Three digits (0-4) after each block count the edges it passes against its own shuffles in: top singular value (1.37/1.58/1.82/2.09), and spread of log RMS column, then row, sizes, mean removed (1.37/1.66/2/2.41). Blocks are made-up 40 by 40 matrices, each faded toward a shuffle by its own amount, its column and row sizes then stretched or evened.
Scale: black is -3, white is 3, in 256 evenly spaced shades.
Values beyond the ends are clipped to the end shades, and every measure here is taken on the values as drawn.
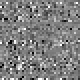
0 1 4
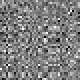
4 2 1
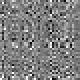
4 4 2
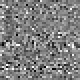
2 1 4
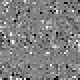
0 2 3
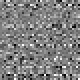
4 1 4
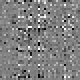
3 4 2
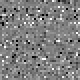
0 0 3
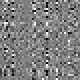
4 4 1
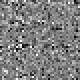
0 2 3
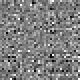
2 2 3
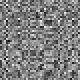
4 3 1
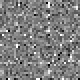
1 1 2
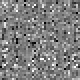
0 4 1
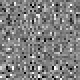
4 3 3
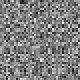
4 3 0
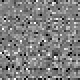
3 0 2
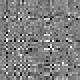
4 3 3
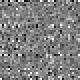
3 2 3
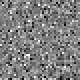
1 0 1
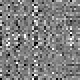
4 4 2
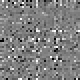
2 2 4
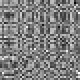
4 0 0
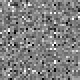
1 2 2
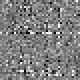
0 2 3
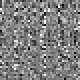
3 4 1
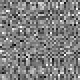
4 0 0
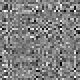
4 3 3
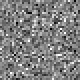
2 0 0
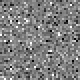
1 0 0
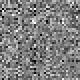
3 3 0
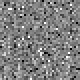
0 0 0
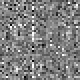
2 3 1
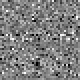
0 0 3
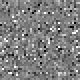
1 1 1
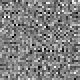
2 0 2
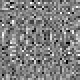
3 2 2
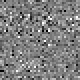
0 1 3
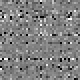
2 2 4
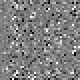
2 3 0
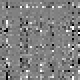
2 4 4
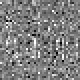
2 3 2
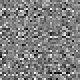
4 3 3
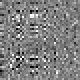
4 4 2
